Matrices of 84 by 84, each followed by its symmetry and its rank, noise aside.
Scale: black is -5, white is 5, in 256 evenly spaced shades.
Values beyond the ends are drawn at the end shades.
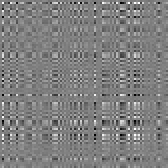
symmetric, rank one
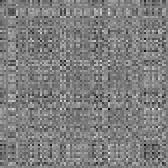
symmetric, rank three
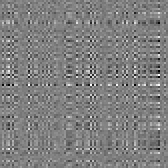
no symmetry, rank one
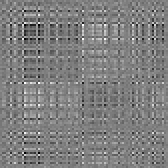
symmetric, rank one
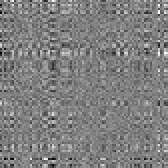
antisymmetric, rank two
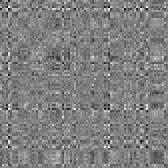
symmetric, rank two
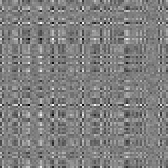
no symmetry, rank one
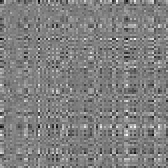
symmetric, rank two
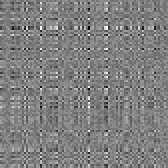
no symmetry, rank one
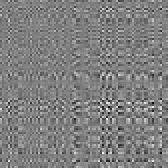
antisymmetric, rank two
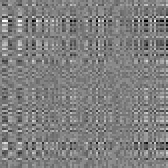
no symmetry, rank one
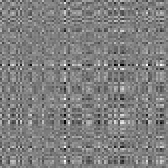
symmetric, rank one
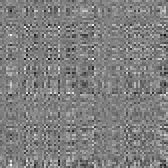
no symmetry, rank three
